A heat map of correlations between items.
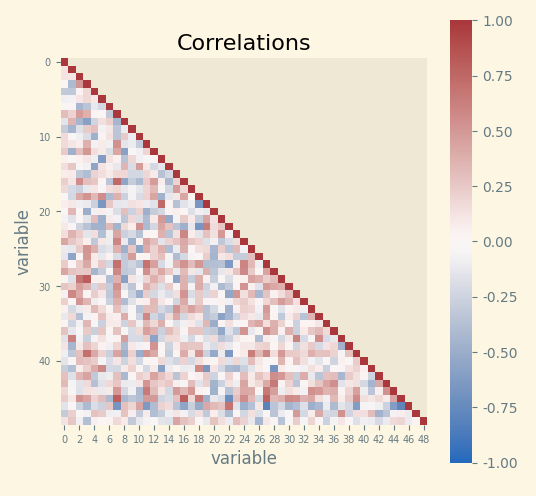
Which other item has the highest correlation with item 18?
45
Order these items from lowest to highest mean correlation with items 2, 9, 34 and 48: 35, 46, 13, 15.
46, 13, 35, 15
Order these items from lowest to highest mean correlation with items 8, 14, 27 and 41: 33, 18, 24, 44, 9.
9, 44, 33, 24, 18
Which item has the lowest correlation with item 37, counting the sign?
12
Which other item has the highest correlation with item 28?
43
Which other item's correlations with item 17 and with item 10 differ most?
44
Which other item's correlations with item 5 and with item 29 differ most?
13
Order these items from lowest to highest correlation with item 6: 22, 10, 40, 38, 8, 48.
40, 38, 48, 10, 8, 22
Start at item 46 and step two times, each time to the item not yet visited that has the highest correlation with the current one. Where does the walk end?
19
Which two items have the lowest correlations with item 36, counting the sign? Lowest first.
21, 46
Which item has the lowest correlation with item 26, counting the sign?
1
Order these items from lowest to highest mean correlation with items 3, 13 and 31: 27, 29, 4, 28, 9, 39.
9, 4, 27, 28, 39, 29
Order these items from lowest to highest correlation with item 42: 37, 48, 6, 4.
37, 4, 48, 6
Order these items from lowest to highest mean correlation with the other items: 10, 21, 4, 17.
10, 21, 4, 17
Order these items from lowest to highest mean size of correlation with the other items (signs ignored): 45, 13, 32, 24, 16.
32, 13, 24, 16, 45
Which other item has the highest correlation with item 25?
39
